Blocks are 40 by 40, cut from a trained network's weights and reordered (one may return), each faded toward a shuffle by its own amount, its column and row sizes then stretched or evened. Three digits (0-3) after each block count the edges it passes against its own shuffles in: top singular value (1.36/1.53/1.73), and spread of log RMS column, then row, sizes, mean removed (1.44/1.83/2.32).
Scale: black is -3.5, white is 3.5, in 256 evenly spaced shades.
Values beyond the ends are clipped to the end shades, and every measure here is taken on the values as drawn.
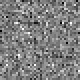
0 1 2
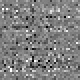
0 1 3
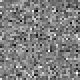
1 1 2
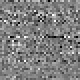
0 0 3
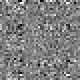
3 2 2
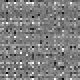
2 3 2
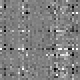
2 3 2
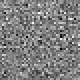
2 1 2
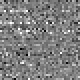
0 0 2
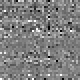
0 1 3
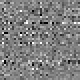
3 1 3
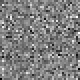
0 1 1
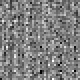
1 1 0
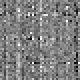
3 2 2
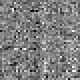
1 0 2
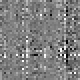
2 3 2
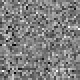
0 0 1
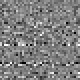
3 0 3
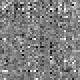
0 2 2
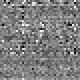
1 1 2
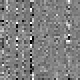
3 3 1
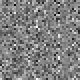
2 2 0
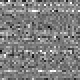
1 0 3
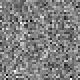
2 0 1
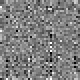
3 2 1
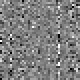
2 3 0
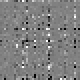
1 3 2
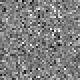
0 2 0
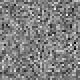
1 0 0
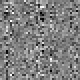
2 3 0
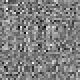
3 0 2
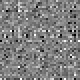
1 1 3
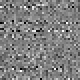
2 0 3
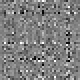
3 3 2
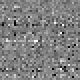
0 1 2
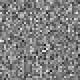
2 1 0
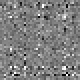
2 2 2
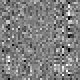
3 3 0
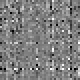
2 3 2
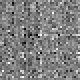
1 2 2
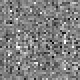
0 1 2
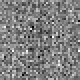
0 0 0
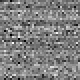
2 0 0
